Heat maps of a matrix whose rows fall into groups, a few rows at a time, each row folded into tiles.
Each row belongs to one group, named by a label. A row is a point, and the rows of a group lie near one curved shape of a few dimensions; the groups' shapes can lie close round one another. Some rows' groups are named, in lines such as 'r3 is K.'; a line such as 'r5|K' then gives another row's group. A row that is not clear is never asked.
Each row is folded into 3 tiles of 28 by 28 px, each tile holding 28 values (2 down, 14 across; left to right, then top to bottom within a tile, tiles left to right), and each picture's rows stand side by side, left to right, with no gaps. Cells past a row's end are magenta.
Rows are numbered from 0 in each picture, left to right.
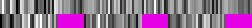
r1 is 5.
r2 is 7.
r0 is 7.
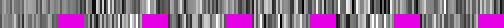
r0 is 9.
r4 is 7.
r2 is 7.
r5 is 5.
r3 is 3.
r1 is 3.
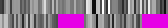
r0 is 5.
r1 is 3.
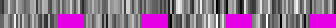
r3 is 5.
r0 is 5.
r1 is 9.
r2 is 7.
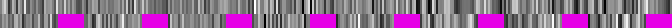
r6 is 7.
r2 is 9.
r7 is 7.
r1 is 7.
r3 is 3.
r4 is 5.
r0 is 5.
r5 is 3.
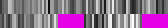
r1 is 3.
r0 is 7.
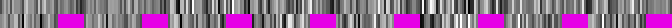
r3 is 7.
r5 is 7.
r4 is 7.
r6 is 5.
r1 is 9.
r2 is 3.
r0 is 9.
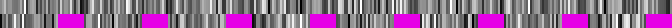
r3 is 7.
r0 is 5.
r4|3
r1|5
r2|7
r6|5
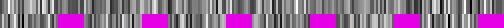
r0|9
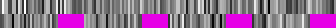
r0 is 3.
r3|3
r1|5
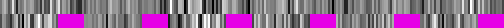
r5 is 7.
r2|7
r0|7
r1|9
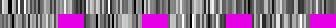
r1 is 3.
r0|3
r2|9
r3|3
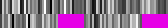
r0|3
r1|3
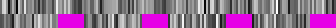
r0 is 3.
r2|9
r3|5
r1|7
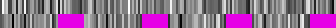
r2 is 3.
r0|3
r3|3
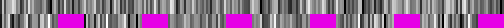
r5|9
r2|5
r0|3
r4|9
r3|9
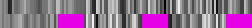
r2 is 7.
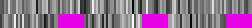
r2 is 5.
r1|7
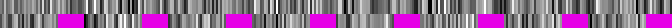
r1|7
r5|3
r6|7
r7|7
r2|7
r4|3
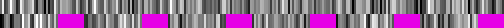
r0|7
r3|9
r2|3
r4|7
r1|7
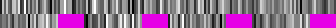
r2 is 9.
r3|7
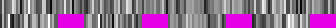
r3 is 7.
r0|3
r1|5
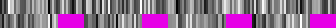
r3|7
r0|7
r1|3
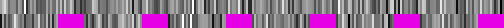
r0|5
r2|5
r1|7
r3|9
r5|5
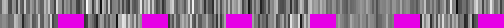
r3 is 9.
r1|3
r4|9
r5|9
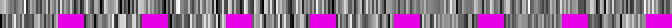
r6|5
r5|9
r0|5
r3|3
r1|7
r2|7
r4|9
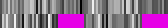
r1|9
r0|9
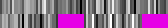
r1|3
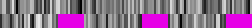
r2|3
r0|7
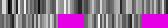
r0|3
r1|5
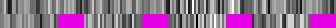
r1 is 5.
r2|3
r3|7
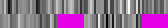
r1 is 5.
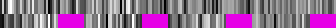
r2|7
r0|7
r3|5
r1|9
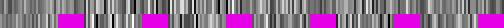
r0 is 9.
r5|7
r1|3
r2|3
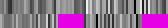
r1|3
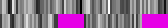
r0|3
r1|5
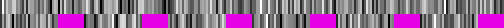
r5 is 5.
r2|7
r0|3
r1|7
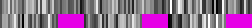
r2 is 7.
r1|7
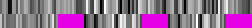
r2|7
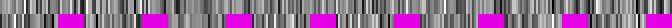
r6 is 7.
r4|9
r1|3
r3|9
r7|7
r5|5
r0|5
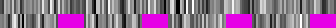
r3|7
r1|3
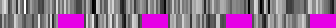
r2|9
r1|3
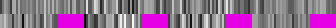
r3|9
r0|5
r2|7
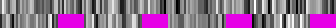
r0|3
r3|7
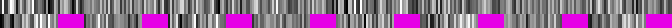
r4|3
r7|7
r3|5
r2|3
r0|7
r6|5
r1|5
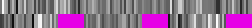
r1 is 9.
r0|3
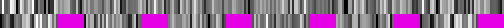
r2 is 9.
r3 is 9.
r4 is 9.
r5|7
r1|9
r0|7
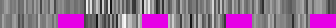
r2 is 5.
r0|9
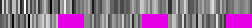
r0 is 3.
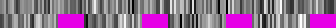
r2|3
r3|3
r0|7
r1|7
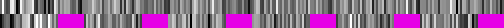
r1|9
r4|5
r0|7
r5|9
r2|9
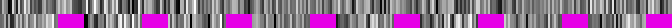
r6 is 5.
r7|3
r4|7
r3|5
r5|7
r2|9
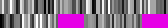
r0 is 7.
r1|3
